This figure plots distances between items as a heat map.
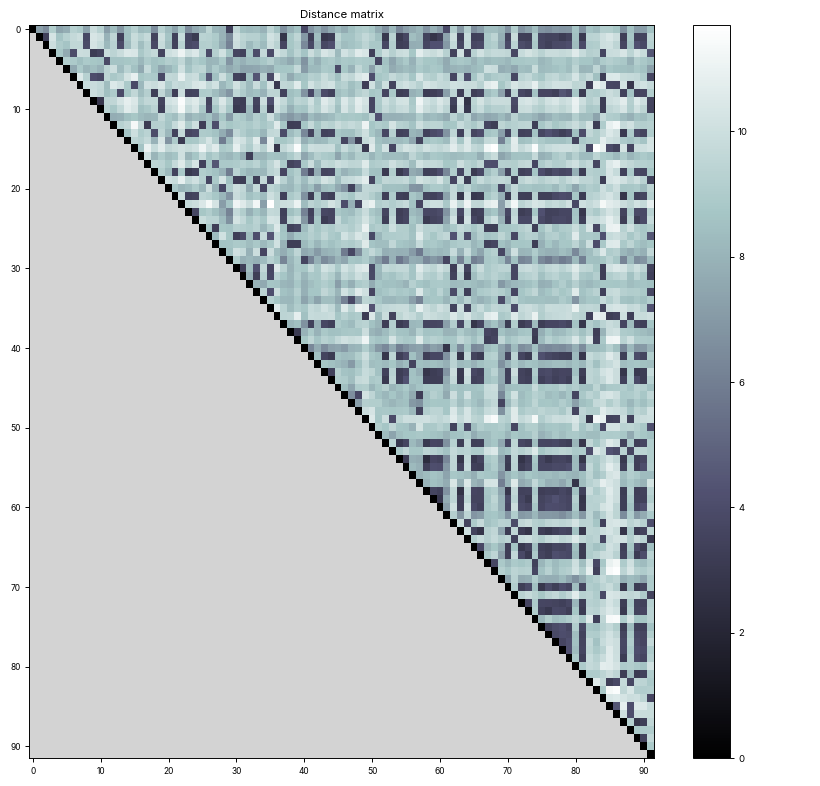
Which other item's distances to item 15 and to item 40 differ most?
61
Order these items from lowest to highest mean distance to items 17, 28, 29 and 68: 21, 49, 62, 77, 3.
77, 21, 62, 3, 49
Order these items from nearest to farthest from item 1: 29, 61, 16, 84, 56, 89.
89, 29, 61, 56, 16, 84
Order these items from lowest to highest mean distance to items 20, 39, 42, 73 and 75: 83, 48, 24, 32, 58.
58, 24, 83, 32, 48
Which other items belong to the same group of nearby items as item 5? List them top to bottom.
45
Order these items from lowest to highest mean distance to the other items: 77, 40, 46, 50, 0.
77, 40, 0, 50, 46
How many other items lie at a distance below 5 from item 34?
4
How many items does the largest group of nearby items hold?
33
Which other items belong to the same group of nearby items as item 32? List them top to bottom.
16
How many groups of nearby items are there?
11
